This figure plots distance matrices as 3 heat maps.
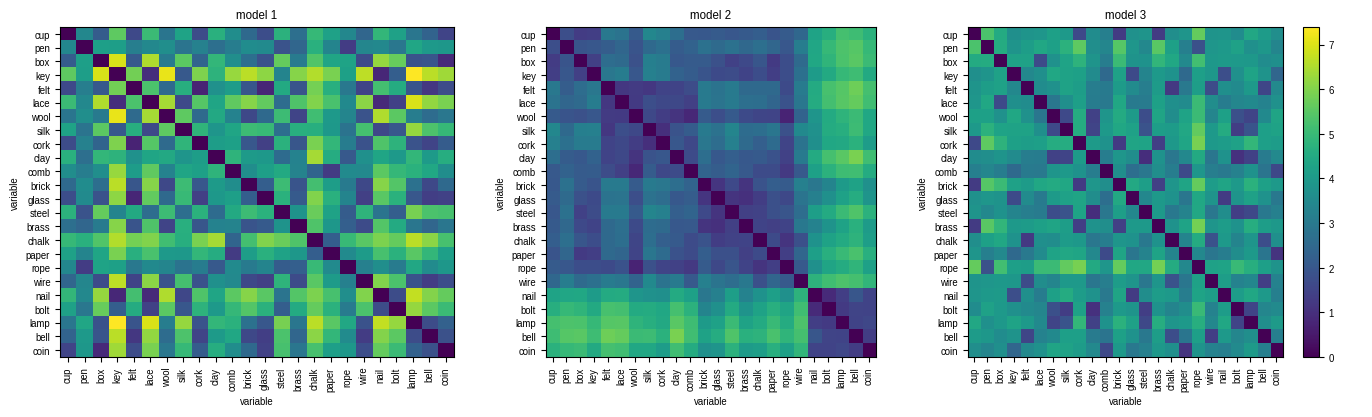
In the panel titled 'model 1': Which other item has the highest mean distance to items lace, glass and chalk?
lamp
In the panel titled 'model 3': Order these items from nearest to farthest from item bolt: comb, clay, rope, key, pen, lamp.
clay, lamp, comb, key, pen, rope
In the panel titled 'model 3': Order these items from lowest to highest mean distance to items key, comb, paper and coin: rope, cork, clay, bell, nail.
nail, bell, clay, rope, cork
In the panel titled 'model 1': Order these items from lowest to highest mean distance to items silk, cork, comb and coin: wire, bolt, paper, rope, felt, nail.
felt, wire, rope, paper, bolt, nail
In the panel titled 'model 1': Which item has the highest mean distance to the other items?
chalk
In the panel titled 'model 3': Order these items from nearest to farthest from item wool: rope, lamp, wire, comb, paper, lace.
lamp, lace, wire, comb, paper, rope
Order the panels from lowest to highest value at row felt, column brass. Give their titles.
model 1, model 2, model 3
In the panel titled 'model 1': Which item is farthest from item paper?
key
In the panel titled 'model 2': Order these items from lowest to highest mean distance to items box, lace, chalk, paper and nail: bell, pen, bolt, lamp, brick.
brick, pen, bolt, lamp, bell
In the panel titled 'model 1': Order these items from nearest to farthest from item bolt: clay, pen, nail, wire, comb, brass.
nail, pen, clay, brass, comb, wire
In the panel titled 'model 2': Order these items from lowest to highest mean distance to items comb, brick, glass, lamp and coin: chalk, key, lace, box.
chalk, key, box, lace
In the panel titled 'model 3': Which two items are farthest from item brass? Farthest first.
rope, pen
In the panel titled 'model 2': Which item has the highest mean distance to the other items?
bell
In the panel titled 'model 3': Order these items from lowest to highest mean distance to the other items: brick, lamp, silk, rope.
lamp, silk, brick, rope
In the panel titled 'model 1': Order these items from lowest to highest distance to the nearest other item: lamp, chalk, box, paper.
box, paper, lamp, chalk
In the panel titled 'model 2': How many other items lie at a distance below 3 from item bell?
4
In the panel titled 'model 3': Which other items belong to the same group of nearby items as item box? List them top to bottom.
lace
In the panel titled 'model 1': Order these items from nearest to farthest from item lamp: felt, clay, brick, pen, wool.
felt, brick, wool, pen, clay
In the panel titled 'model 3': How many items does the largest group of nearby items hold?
6
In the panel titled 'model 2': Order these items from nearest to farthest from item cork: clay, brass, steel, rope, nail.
rope, clay, brass, steel, nail
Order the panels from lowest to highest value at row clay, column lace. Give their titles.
model 2, model 3, model 1
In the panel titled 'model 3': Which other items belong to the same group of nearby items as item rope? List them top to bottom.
pen
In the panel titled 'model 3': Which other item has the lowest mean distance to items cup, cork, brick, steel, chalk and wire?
brass
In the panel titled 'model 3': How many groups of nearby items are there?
7
